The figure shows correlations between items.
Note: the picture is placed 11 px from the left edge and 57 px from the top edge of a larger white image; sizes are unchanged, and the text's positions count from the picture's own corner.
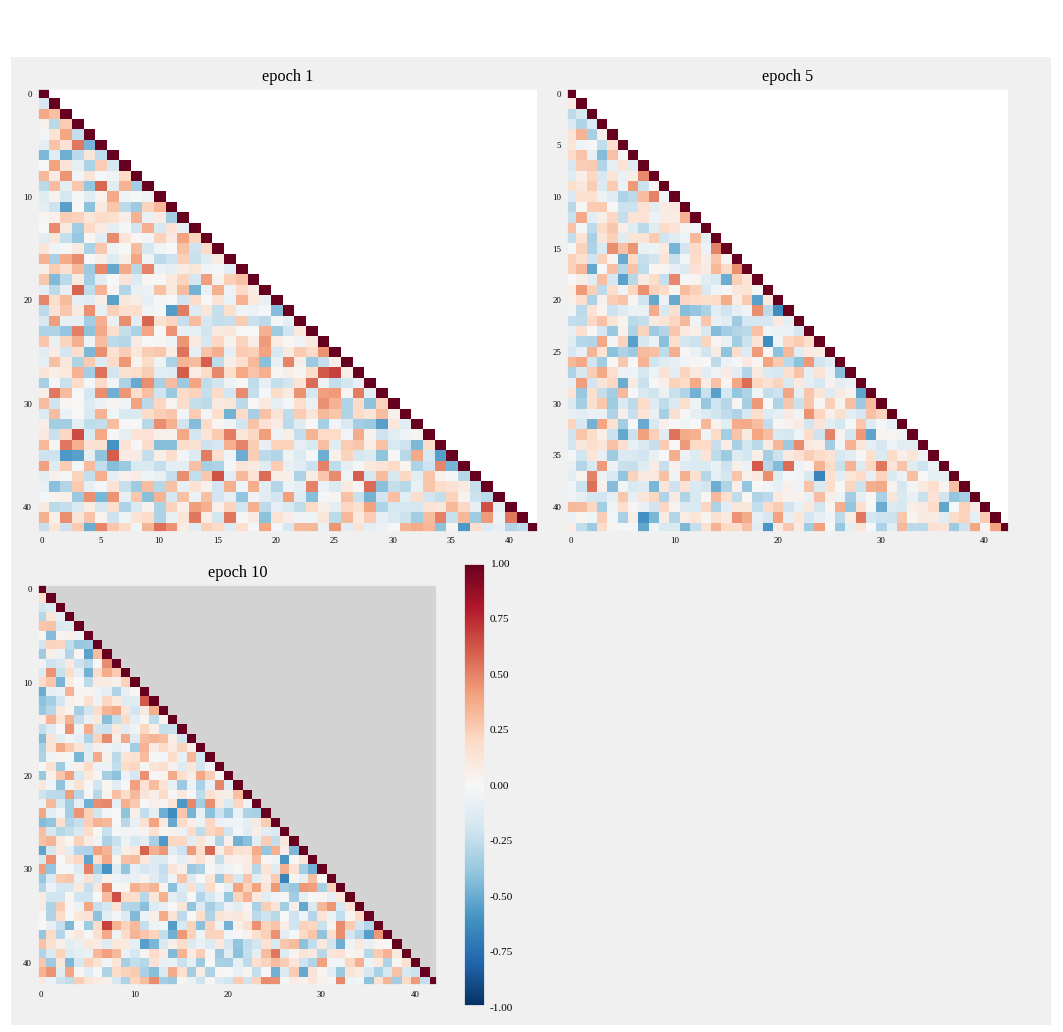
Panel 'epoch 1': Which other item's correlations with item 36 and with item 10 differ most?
42
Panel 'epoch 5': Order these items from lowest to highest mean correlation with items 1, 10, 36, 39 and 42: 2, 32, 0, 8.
2, 0, 32, 8
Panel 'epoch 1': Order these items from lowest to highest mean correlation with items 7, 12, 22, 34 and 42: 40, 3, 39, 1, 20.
40, 39, 20, 3, 1
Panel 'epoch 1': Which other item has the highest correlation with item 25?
27
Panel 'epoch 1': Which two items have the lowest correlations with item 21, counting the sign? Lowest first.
11, 20
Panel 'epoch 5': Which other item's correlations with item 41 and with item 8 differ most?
7
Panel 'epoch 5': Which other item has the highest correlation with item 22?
34
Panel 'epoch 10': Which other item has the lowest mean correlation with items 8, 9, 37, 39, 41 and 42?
35
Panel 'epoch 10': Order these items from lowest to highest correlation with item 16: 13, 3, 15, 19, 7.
15, 3, 19, 13, 7
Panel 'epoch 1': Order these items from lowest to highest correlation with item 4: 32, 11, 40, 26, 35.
11, 32, 35, 40, 26
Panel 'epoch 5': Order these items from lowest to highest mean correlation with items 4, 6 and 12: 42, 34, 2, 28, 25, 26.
25, 2, 42, 26, 34, 28
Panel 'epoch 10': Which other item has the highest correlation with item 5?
30
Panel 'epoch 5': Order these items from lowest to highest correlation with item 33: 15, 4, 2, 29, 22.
29, 15, 4, 22, 2
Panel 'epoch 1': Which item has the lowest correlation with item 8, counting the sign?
28
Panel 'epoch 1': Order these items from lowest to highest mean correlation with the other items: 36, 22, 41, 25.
36, 22, 41, 25
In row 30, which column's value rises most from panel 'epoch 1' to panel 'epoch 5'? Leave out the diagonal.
38
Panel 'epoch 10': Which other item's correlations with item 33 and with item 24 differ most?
13
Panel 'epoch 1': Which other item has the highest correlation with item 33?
3
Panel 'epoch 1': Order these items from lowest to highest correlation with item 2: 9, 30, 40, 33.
40, 9, 30, 33
